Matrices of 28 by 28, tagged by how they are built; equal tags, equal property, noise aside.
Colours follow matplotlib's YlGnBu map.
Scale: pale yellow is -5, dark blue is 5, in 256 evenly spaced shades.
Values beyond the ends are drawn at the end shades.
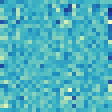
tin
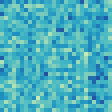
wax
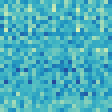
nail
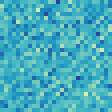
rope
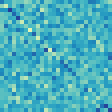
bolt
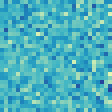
tin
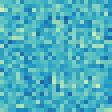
wax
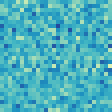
nail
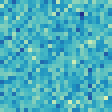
rope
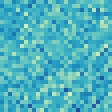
rope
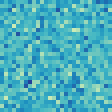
nail
